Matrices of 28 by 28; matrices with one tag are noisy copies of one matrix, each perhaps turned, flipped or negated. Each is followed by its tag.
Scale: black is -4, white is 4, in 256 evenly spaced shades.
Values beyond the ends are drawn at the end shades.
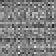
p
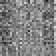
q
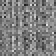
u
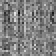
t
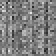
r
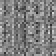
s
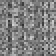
r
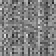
p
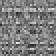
r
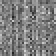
u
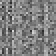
r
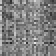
q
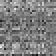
q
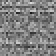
r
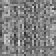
t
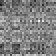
q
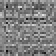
t
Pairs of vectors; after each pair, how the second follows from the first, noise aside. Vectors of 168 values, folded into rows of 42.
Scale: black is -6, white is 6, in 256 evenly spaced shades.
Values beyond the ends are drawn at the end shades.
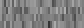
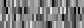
scaled up.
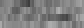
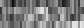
wrapped around, negated, scaled up.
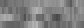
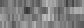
reversed.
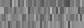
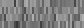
reversed.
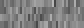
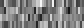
scaled up.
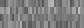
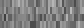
reversed, negated.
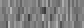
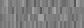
reversed, negated, shrunk.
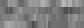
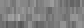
reversed, negated, shrunk.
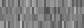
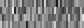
wrapped around, negated, scaled up.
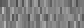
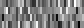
wrapped around, negated, scaled up.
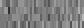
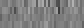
wrapped around, partly zeroed.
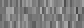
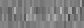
wrapped around, partly zeroed.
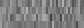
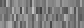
reversed, negated.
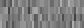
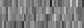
reversed, negated.
